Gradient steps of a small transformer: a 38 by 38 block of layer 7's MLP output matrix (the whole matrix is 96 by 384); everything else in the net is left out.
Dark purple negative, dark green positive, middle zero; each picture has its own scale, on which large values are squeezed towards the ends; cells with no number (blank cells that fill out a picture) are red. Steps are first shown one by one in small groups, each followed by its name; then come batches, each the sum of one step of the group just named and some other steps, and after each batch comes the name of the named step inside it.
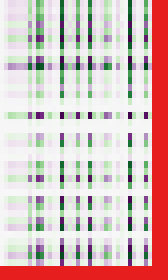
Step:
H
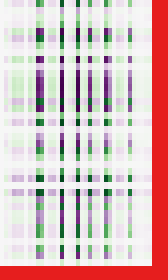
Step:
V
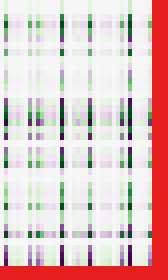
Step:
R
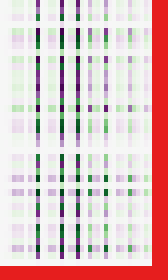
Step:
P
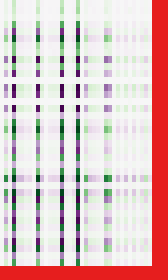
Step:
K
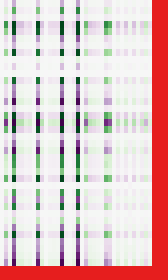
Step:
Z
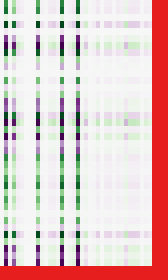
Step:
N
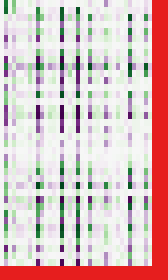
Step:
H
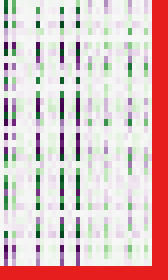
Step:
N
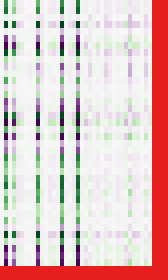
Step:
N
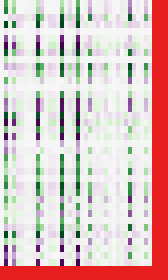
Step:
N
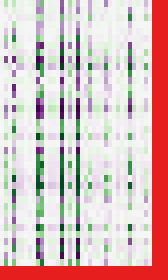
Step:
K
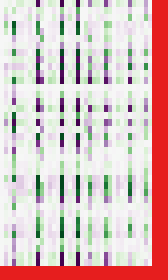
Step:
Z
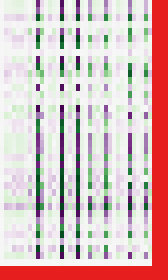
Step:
P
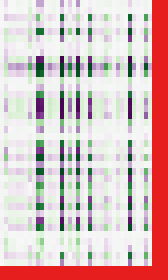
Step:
H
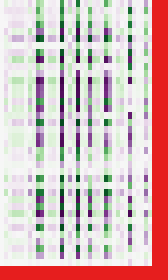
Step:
V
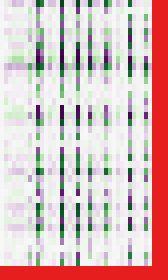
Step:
H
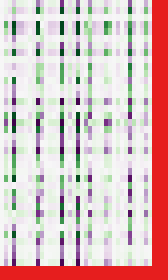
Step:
Z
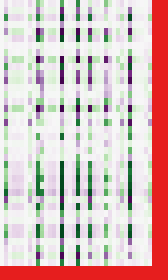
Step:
V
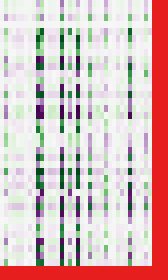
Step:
P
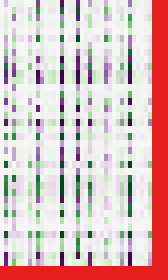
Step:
R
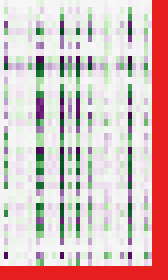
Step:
H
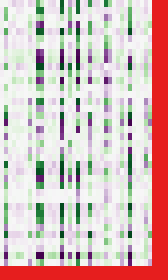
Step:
R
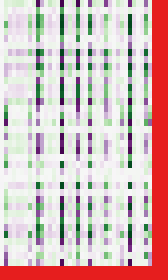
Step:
R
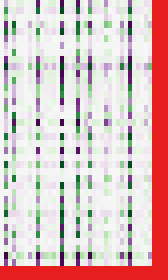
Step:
Z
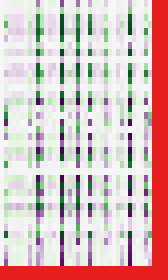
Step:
R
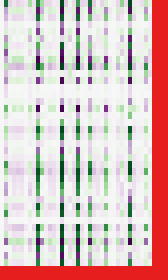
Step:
P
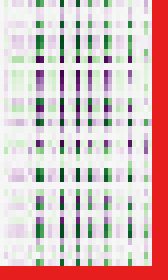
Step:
V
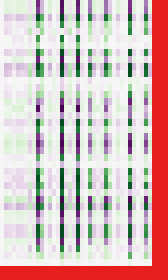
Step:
P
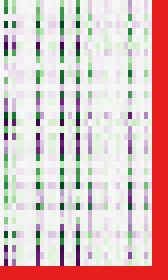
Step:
N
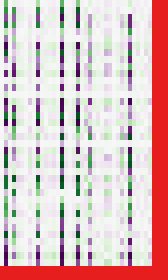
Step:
N
